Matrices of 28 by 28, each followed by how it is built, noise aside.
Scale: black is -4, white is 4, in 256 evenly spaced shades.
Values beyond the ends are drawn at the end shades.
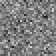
noise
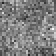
smooth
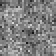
smooth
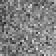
smooth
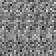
repeating columns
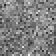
smooth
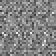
repeating columns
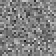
noise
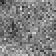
smooth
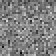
repeating columns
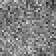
smooth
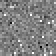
sparse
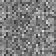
repeating rows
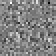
low rank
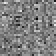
low rank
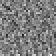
repeating columns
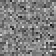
blocks
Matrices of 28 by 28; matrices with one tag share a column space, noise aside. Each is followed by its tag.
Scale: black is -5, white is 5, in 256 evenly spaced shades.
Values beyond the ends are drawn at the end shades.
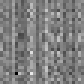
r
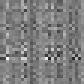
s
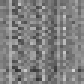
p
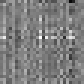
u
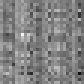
r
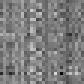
r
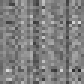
p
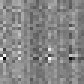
s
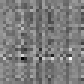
s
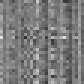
u
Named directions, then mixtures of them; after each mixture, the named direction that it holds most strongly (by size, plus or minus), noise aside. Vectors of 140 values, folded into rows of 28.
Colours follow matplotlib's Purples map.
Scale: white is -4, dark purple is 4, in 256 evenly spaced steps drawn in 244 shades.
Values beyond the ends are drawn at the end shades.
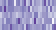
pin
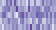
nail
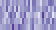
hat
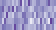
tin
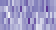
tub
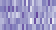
pin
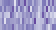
pin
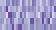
hat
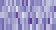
nail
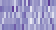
tin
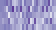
tub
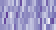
tin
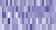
nail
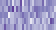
tin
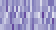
hat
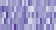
tin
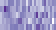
pin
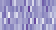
pin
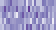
nail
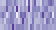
hat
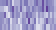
tub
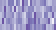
tin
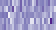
tin
